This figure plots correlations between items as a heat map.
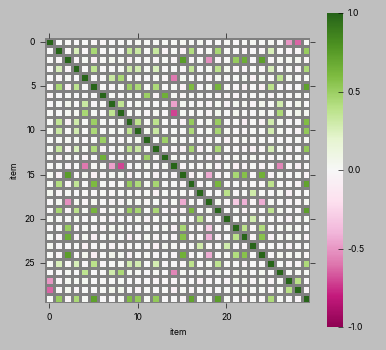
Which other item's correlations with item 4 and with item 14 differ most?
8
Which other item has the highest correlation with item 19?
29
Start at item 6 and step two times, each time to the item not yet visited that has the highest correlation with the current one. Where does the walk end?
11
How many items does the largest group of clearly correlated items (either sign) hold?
10
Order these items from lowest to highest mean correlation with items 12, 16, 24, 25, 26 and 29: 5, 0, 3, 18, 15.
18, 0, 15, 3, 5
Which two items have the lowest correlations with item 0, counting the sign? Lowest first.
28, 27
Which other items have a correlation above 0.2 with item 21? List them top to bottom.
2, 15, 22, 24
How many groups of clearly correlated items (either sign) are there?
6
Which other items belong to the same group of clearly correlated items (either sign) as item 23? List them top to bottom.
17, 20
